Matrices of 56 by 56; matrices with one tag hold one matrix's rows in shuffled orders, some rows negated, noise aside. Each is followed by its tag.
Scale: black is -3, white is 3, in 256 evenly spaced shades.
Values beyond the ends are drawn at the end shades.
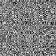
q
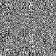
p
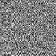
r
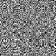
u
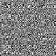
r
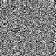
u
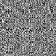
p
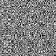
r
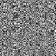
u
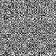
r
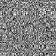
q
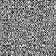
r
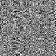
u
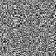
u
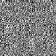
p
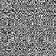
r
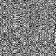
u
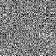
q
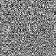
r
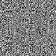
p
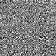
q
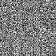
q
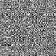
r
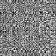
q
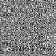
r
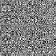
r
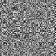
u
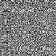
r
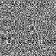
r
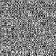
r
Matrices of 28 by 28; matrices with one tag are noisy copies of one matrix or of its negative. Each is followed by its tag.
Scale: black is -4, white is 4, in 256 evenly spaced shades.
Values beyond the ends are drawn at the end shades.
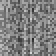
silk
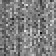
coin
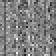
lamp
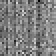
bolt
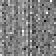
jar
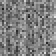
lamp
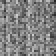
lamp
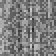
silk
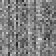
bolt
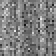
coin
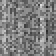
coin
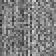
jar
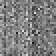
jar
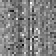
silk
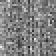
silk
